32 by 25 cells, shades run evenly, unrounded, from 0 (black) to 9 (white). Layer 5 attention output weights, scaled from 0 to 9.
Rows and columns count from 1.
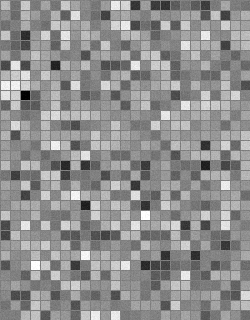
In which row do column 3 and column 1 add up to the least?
7
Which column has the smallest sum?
16
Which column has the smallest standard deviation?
22
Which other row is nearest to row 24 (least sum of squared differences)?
31
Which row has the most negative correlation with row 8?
5
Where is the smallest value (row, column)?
10, 3
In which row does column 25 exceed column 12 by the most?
30
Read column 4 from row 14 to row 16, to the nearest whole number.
5 4 5
